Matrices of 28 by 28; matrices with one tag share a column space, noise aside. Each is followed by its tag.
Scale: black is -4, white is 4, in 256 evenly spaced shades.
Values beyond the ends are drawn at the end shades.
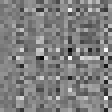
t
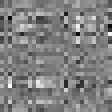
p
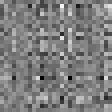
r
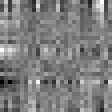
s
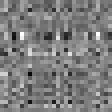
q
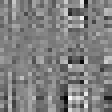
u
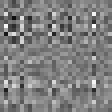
p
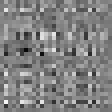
q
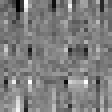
s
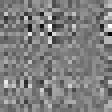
p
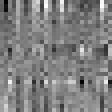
s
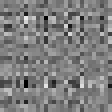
p
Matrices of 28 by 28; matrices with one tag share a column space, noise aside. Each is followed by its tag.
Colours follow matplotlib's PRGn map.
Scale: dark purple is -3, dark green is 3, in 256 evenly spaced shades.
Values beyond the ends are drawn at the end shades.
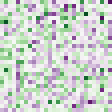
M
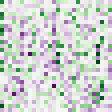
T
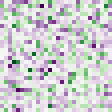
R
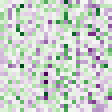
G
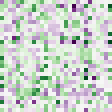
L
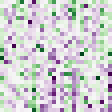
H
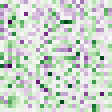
G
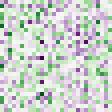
G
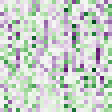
M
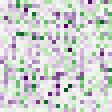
M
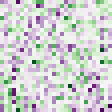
H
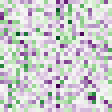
G
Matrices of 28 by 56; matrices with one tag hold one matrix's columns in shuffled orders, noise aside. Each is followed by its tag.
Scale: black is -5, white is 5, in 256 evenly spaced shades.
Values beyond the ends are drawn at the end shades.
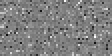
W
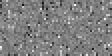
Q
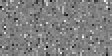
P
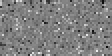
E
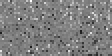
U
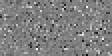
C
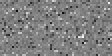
W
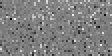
U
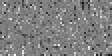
Q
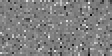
P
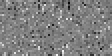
Q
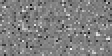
C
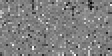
Q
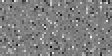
P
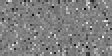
P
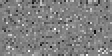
E
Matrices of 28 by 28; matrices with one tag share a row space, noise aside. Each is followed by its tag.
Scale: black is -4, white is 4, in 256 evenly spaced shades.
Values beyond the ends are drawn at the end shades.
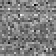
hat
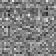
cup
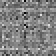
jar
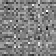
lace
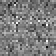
lace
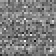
jar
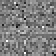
jar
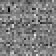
hat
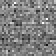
cup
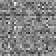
cup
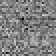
jar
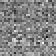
cup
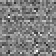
hat
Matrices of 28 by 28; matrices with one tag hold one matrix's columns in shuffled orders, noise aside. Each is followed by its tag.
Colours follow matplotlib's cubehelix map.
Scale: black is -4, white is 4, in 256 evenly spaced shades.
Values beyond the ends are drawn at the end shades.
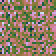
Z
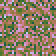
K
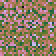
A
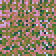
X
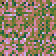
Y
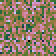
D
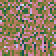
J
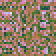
Z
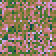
D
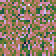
J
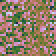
Z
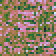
Z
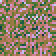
K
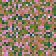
K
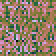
D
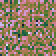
X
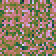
X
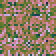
Y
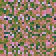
K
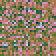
A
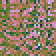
X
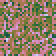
Y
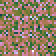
K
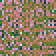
X
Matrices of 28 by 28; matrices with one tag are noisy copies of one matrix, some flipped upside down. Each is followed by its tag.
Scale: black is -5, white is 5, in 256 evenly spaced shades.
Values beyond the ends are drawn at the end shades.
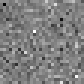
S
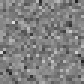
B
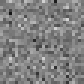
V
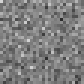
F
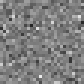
B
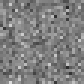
V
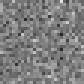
S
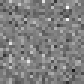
V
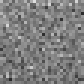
F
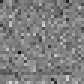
V
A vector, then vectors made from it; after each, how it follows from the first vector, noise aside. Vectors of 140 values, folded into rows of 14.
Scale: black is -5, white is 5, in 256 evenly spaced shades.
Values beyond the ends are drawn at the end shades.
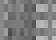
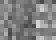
copied.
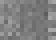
wrapped around, shrunk.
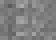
wrapped around, shrunk.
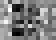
wrapped around, negated, scaled up.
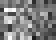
wrapped around, scaled up.
